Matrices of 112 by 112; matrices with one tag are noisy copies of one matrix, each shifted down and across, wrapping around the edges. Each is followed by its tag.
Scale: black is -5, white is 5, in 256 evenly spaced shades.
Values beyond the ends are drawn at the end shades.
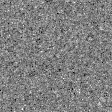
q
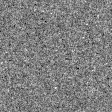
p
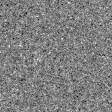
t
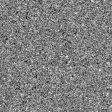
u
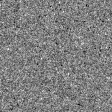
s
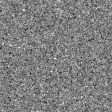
p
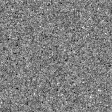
u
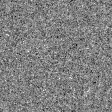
t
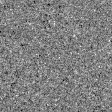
q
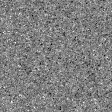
u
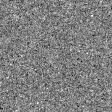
p
